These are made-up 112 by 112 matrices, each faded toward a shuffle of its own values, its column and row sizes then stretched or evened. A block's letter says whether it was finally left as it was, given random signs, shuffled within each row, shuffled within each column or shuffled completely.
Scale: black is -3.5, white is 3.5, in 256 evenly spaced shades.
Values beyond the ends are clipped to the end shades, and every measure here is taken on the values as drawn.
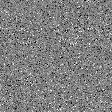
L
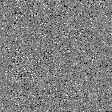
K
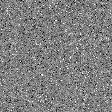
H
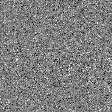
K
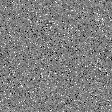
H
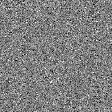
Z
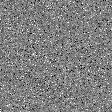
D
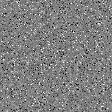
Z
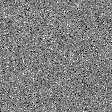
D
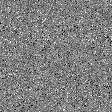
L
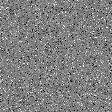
H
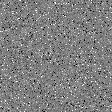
D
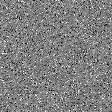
L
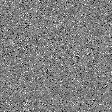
K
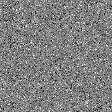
K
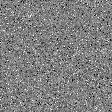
D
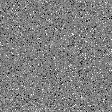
Z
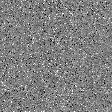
K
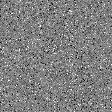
H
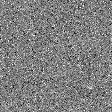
H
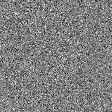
H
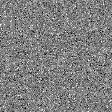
K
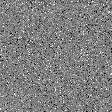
K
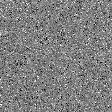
H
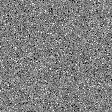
D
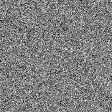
H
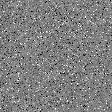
L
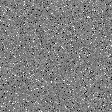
D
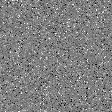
H
